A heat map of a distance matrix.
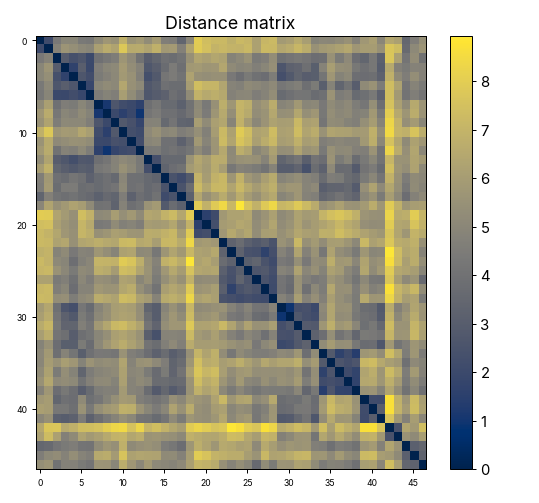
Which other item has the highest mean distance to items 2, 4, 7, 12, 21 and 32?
42
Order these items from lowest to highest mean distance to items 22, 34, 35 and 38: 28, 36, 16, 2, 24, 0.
36, 16, 28, 2, 24, 0
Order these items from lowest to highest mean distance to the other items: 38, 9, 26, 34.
38, 34, 26, 9
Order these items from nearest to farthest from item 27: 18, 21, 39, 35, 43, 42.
39, 21, 35, 43, 18, 42
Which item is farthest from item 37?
19
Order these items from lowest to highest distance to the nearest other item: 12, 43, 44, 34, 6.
12, 34, 6, 43, 44
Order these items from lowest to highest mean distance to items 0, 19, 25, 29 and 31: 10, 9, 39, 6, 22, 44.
6, 39, 44, 22, 9, 10
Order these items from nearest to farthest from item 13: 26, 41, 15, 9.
15, 41, 9, 26
